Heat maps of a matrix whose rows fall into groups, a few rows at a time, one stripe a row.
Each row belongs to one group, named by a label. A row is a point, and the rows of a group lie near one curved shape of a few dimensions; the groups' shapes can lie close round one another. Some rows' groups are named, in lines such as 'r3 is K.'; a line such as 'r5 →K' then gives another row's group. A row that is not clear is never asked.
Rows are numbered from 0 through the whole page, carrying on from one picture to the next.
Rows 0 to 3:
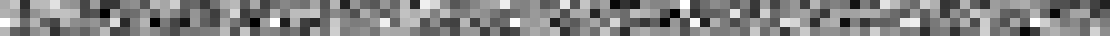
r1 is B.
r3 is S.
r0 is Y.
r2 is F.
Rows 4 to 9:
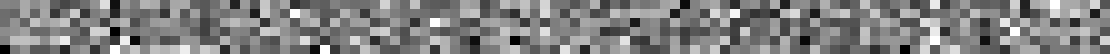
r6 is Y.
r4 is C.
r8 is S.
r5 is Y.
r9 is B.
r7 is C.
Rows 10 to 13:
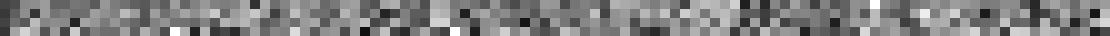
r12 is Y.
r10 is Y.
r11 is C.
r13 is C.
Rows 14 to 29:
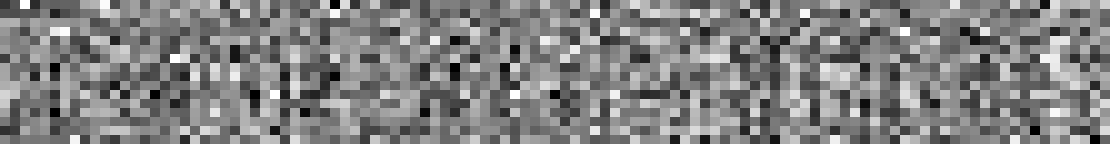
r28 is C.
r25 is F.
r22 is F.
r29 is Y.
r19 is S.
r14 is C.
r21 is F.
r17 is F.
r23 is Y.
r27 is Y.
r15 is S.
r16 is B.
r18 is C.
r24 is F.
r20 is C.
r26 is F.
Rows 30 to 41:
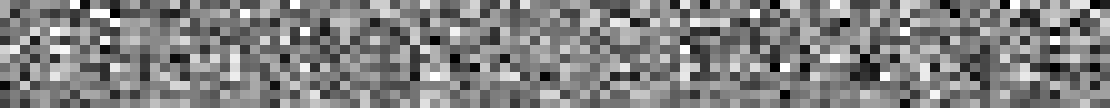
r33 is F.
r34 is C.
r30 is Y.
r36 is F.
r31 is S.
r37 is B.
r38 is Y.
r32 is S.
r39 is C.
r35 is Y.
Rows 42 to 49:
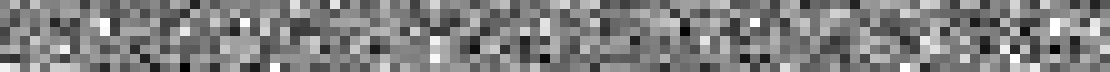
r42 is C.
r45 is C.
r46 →Y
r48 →Y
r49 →F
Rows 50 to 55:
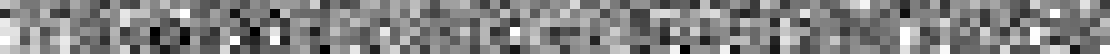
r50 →B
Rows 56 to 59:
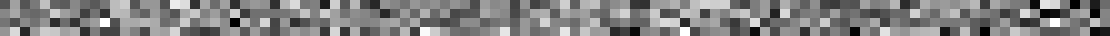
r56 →C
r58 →C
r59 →Y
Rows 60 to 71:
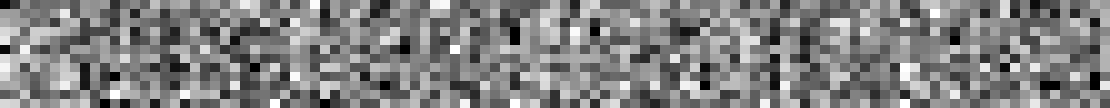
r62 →Y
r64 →S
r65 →C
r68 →Y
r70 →B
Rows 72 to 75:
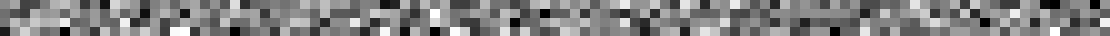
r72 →B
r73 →Y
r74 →S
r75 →C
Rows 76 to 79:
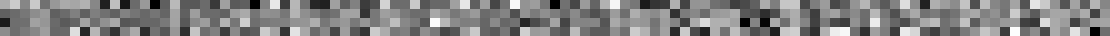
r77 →Y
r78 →Y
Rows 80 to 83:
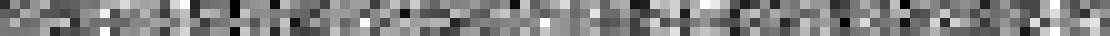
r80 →C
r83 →C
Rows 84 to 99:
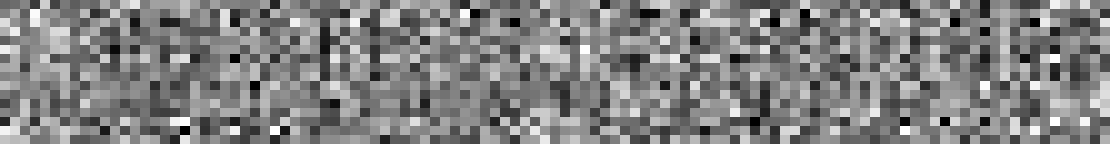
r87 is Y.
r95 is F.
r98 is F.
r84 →C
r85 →B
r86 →S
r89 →Y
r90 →C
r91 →Y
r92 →Y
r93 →F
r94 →F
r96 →Y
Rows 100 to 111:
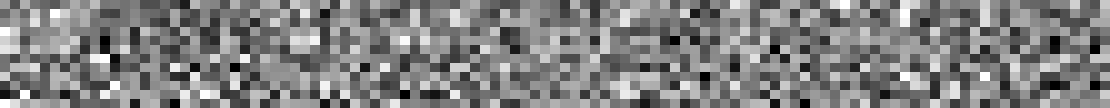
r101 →F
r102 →F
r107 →C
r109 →B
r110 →C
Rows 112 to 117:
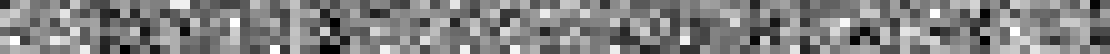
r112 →C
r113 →Y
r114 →F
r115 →Y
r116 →Y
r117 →F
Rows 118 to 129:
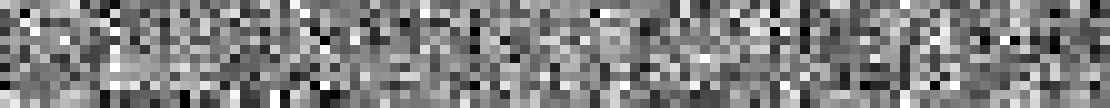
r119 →B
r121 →B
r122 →Y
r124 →S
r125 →B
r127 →B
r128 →F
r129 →F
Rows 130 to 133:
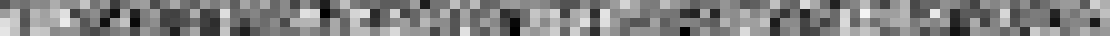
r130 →F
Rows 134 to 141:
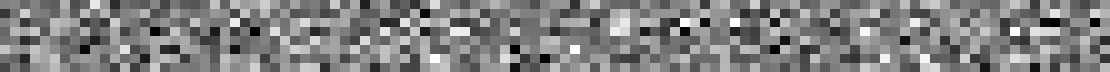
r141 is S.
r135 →F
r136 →B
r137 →F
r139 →S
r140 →Y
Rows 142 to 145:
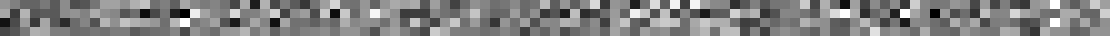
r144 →C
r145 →Y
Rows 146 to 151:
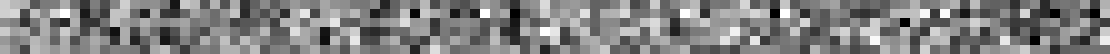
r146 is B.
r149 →Y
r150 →S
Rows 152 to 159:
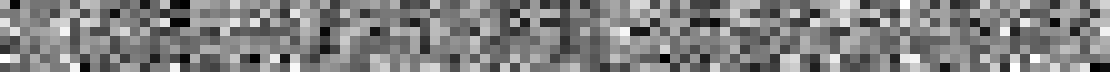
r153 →Y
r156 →F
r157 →F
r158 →F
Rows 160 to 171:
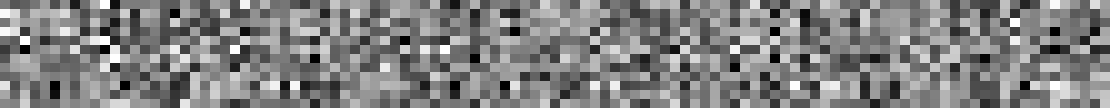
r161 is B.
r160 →C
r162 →C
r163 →B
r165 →B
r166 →B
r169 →F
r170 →F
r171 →B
